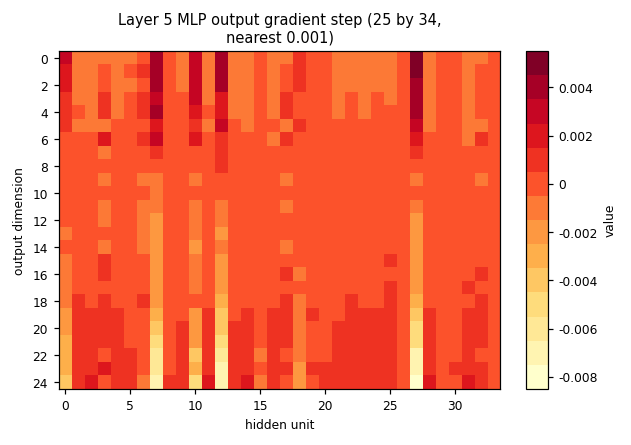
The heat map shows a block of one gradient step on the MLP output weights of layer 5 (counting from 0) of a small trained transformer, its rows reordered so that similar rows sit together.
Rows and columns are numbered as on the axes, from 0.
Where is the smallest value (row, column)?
24, 27
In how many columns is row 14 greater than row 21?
5
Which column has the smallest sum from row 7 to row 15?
7
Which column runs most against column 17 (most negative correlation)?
18
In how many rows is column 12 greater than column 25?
9
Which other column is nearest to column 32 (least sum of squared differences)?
17
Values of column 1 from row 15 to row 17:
0 0 0
